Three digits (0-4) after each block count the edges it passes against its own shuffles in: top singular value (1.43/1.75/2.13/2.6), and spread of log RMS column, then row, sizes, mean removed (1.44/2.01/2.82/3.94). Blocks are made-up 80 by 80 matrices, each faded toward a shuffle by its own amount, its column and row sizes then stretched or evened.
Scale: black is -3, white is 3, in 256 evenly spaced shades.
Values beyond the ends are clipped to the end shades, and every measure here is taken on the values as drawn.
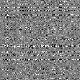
3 1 3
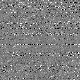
1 0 3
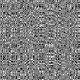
4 2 1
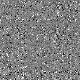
0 2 2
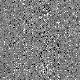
0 3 0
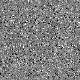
1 0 2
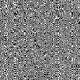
3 2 0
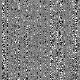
0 4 0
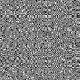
4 0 1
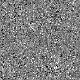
0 2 1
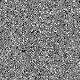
0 1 1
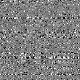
3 0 3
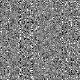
2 3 0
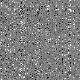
1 3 1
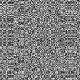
4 1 1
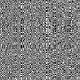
4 3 1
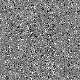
0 2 0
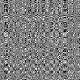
4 3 1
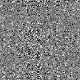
2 2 2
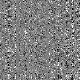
2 3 0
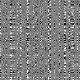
4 4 2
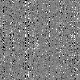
2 3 0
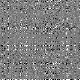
3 3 3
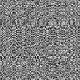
4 1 2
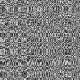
4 2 1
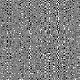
4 3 1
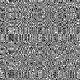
4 0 0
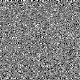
2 0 2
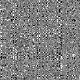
3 3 2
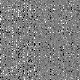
1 3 1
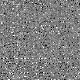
1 1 2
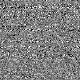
0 0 3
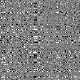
3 2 3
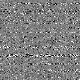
2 0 3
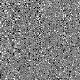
2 2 0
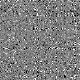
1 2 2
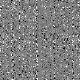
1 3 1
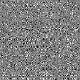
3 2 2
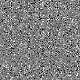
2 2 2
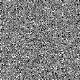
1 1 0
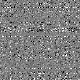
0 1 3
